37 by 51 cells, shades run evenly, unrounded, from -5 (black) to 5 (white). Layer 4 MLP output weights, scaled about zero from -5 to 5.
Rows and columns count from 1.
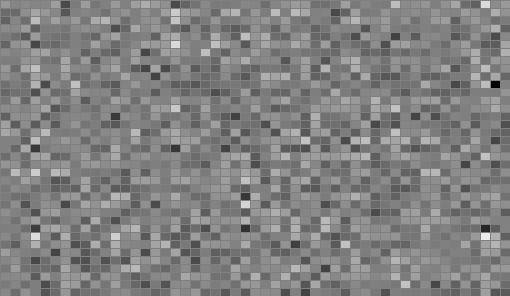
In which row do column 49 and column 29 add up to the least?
29
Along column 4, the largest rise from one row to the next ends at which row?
30
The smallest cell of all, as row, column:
11, 50
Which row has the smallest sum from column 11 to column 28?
12
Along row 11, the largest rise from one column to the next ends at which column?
51
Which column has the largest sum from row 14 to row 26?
18
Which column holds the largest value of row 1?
49
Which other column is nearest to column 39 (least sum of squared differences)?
45
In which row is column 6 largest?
22
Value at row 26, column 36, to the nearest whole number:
-1
